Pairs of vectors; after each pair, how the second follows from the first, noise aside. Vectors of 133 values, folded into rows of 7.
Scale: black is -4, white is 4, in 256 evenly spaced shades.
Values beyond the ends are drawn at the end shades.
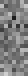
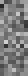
shuffled.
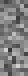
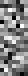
reversed, scaled up.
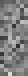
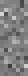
wrapped around, negated, partly zeroed.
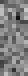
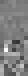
wrapped around, negated, partly zeroed.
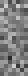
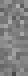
wrapped around, shrunk.
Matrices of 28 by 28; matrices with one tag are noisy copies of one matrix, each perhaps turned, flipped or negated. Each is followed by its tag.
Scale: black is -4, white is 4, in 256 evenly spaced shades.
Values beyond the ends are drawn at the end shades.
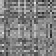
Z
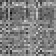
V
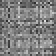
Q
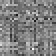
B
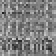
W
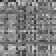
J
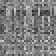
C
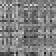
Z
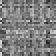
J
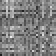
B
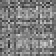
Q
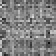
J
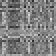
V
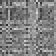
V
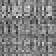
W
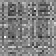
Q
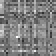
Z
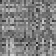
B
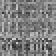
W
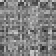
J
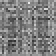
Q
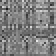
V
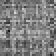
J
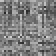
B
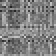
V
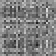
Q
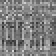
C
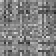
B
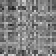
J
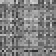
Z
